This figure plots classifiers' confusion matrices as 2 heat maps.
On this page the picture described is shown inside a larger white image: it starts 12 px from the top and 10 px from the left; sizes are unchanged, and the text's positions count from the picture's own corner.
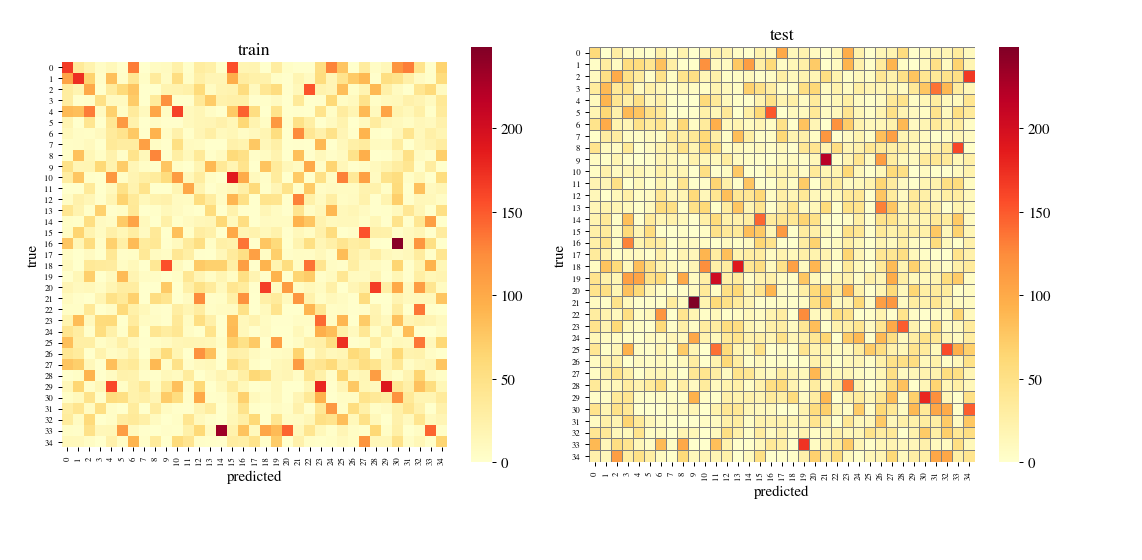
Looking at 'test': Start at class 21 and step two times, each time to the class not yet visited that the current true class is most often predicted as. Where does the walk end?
26
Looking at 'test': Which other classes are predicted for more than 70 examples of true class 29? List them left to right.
9, 21, 27, 30, 31
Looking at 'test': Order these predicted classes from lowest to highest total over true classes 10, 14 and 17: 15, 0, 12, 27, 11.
0, 11, 12, 27, 15
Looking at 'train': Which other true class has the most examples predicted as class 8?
4
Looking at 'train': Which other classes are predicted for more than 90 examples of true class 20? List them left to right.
18, 28, 30, 32
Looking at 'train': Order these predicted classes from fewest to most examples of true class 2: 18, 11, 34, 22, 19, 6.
34, 11, 18, 19, 6, 22
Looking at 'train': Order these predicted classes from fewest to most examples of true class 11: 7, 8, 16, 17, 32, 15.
8, 15, 16, 7, 17, 32
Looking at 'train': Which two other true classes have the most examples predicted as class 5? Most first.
33, 19
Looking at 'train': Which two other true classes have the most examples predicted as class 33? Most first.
14, 18
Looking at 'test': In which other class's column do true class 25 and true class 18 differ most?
13
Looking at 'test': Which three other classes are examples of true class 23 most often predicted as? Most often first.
28, 27, 20
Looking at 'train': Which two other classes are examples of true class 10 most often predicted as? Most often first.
15, 25
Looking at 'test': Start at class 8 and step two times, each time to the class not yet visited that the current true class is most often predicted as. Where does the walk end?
19
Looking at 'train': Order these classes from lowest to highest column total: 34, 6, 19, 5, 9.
9, 34, 5, 19, 6
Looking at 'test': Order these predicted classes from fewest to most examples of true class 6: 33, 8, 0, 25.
25, 33, 0, 8
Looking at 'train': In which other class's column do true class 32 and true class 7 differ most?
25
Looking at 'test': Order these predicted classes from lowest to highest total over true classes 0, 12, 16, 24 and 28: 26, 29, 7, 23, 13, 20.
7, 29, 13, 20, 26, 23
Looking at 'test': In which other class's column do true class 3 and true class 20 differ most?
31
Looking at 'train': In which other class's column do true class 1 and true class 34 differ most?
0
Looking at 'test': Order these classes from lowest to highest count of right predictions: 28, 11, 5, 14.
14, 5, 11, 28
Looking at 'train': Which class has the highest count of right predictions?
29
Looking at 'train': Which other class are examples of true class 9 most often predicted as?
22
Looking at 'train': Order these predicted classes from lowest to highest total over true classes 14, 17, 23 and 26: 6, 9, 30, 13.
9, 13, 6, 30
